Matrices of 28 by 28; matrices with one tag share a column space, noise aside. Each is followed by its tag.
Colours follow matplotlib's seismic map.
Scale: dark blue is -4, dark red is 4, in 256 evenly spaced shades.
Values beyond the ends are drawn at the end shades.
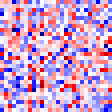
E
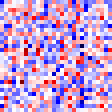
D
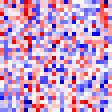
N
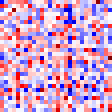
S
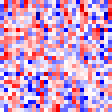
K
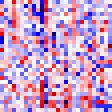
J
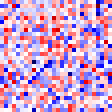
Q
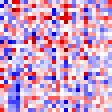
N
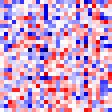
N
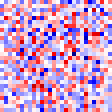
E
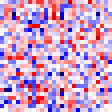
K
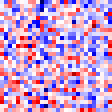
D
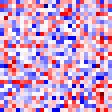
Q
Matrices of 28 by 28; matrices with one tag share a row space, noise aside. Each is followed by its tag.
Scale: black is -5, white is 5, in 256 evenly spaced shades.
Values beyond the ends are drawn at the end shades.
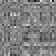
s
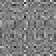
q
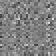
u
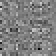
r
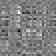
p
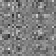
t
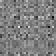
u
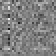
t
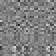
u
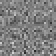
q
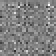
u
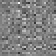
p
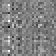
t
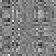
t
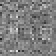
r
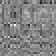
s
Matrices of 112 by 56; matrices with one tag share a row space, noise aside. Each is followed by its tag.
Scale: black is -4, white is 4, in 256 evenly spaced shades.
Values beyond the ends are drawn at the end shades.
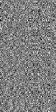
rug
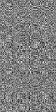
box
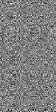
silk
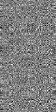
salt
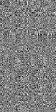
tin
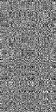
salt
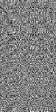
silk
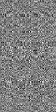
box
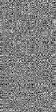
salt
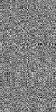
tin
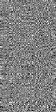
salt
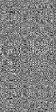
silk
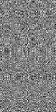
tin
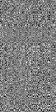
rug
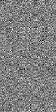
box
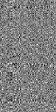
silk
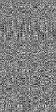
box
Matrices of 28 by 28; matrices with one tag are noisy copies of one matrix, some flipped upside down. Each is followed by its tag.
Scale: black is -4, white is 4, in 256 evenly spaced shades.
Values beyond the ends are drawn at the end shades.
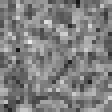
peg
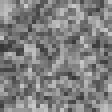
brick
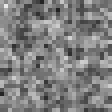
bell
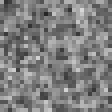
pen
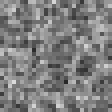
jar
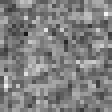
peg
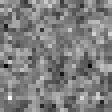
jar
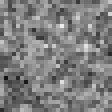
peg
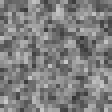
jar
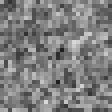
pen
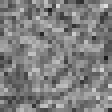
peg
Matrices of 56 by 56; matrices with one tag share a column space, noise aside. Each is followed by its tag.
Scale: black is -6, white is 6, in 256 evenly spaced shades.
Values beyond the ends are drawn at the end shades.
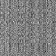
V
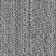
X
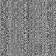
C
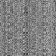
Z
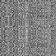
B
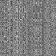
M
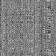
X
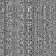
M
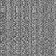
M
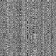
X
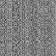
M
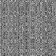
Z
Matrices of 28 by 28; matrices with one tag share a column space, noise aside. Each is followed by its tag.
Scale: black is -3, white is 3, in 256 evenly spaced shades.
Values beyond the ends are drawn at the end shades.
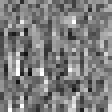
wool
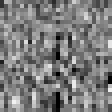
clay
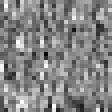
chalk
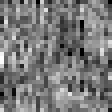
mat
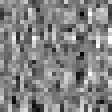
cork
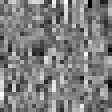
mat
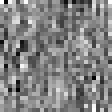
mat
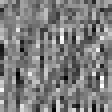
cork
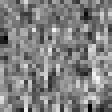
cork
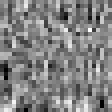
chalk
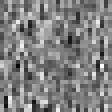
chalk
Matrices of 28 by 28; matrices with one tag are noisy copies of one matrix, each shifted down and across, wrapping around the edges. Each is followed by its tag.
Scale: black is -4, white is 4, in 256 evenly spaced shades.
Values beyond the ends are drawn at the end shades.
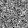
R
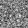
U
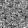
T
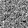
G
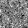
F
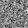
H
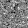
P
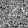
T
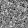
H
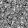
H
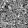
P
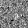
F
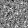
H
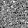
U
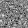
U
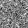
R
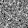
R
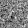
P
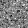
T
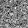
G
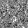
F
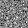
U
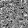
G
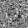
P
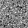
T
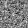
H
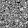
G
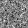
R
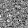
U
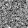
U
